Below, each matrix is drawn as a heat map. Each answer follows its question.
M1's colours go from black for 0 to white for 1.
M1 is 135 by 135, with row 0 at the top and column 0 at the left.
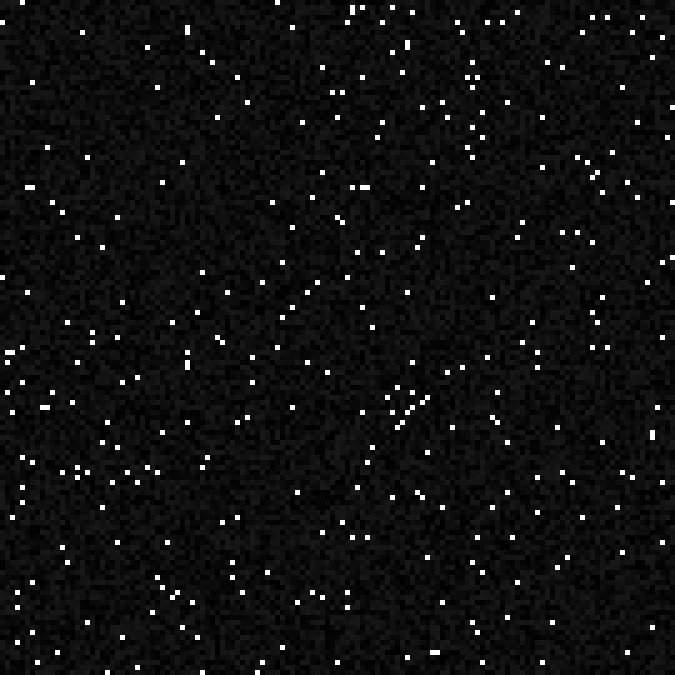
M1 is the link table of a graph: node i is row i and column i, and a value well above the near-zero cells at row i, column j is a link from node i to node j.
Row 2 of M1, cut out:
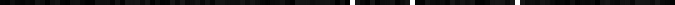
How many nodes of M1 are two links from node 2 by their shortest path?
8
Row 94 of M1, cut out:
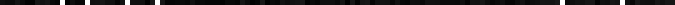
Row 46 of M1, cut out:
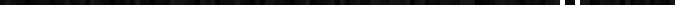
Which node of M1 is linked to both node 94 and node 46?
node 112
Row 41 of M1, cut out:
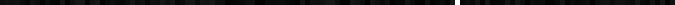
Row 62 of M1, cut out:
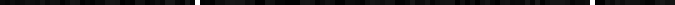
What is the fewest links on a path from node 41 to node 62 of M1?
5
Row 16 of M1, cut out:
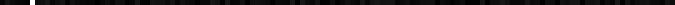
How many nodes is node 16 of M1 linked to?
1
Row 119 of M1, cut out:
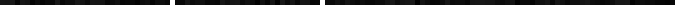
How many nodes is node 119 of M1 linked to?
2
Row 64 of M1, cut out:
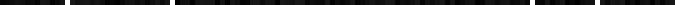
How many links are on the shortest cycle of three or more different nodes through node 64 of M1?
3
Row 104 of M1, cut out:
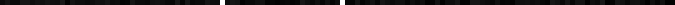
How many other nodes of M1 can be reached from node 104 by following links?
4
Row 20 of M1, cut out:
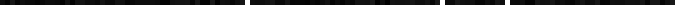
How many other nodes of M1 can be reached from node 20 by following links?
9
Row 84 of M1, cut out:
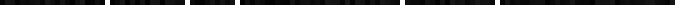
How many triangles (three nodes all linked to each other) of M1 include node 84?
0
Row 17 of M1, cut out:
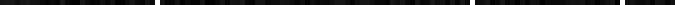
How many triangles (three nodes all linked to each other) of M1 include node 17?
2
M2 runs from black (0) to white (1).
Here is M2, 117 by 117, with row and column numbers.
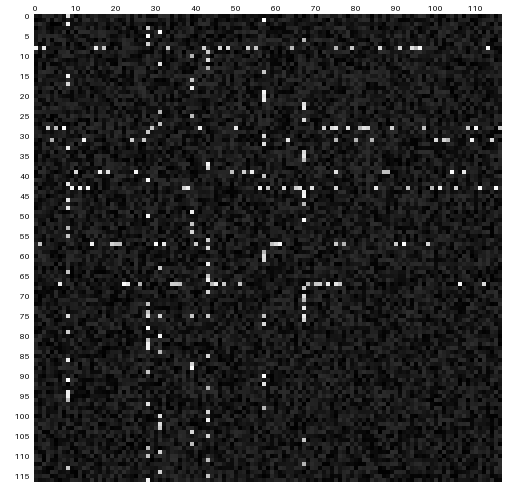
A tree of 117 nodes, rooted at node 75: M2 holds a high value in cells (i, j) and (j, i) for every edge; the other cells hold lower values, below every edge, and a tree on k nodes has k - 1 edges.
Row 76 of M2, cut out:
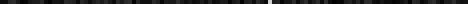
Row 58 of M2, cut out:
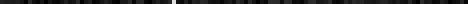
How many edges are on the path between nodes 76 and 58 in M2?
4
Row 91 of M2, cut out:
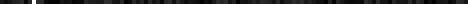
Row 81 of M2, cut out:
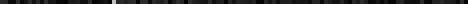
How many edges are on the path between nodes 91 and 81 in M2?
4
